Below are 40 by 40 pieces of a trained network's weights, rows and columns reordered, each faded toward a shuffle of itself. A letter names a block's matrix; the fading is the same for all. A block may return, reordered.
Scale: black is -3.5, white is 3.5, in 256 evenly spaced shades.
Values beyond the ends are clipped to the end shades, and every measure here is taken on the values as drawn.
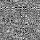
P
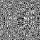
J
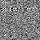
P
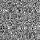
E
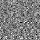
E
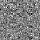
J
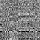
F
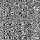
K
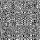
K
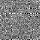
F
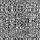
K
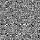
E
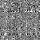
K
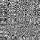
J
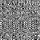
K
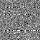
F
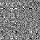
P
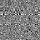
F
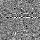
F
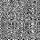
K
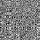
J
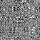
K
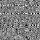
F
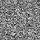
E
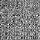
K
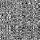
K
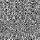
J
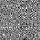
J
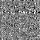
K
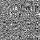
J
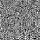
E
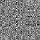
P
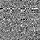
F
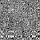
F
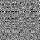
F
